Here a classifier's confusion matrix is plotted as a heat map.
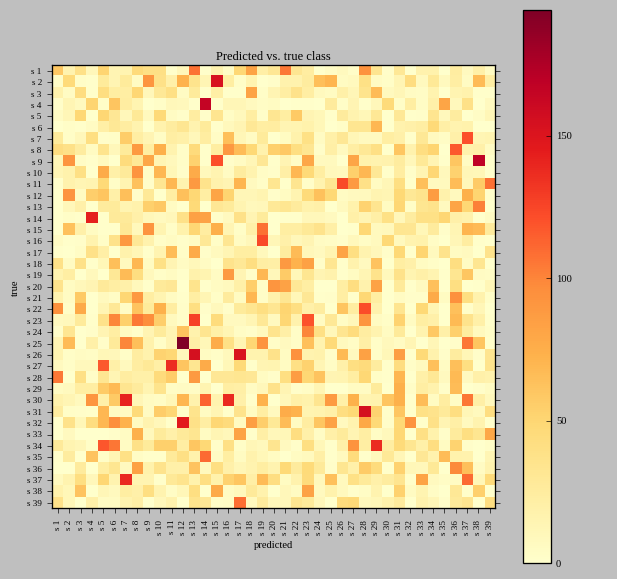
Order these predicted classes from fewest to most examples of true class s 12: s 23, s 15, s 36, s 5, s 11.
s 36, s 11, s 23, s 5, s 15
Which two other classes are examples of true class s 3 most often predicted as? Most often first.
s 18, s 29
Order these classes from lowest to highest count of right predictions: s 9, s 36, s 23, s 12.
s 12, s 9, s 36, s 23
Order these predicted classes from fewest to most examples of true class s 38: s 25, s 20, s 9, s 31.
s 20, s 25, s 9, s 31
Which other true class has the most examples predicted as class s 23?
s 24
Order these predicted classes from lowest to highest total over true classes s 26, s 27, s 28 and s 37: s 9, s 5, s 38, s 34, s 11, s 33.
s 38, s 9, s 34, s 33, s 5, s 11
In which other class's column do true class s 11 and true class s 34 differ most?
s 29
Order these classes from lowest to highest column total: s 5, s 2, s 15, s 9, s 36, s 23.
s 2, s 9, s 15, s 5, s 23, s 36
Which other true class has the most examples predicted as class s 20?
s 8
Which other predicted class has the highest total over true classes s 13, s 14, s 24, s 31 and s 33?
s 28
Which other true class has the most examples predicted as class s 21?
s 1
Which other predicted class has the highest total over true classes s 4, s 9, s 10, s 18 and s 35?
s 14
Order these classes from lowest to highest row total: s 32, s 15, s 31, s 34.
s 15, s 31, s 34, s 32
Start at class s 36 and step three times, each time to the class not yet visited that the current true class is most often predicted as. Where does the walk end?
s 19
